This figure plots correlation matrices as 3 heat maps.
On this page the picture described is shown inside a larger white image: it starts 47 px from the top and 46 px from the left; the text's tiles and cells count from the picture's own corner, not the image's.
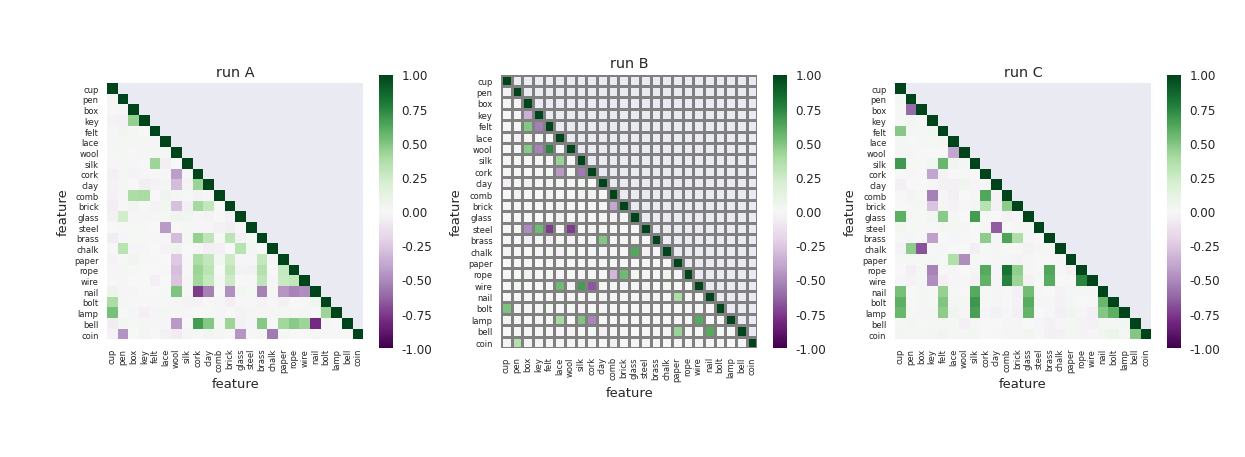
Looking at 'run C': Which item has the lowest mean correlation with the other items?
key
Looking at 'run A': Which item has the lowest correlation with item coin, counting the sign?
chalk
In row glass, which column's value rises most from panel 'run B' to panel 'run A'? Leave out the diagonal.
pen
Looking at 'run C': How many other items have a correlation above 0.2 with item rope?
5
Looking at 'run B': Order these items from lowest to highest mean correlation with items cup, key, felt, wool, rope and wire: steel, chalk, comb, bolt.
steel, comb, chalk, bolt
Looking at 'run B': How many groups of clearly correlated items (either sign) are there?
8
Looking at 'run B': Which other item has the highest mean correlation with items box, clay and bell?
nail
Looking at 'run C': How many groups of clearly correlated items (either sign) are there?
6
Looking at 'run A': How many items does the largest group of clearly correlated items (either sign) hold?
10
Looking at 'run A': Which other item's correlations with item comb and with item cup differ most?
lamp
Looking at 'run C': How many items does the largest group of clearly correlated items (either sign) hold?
7
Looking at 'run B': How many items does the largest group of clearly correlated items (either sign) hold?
5
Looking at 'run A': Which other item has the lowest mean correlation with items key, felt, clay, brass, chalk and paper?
nail
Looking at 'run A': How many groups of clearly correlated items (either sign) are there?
6
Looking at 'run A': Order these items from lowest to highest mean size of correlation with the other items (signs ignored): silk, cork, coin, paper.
silk, coin, paper, cork
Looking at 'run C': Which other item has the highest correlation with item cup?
silk
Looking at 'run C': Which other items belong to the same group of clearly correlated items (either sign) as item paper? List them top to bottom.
lace, wool
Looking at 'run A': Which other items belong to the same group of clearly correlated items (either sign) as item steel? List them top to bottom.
lace
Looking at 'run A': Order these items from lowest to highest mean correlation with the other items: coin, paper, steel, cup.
coin, steel, cup, paper
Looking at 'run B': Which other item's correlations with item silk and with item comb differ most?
wire
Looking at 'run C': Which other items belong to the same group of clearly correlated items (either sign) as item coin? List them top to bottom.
bell
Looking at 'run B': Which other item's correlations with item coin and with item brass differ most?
clay
